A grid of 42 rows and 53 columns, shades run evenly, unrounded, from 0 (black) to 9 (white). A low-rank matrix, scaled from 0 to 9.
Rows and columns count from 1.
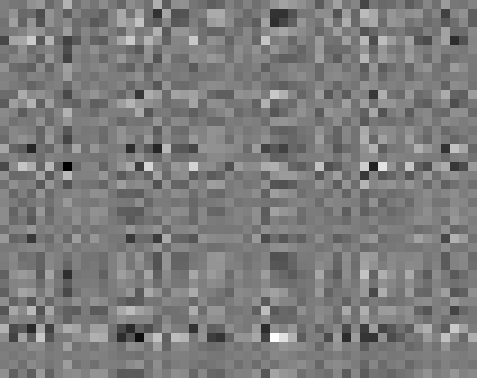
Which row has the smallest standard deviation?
40
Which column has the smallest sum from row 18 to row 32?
8
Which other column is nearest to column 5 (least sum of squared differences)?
33
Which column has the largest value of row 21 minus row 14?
41
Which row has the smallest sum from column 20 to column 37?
17
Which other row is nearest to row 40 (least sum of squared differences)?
28
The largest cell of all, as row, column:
38, 31
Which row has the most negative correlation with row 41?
6
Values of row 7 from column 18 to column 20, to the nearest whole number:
3 5 4
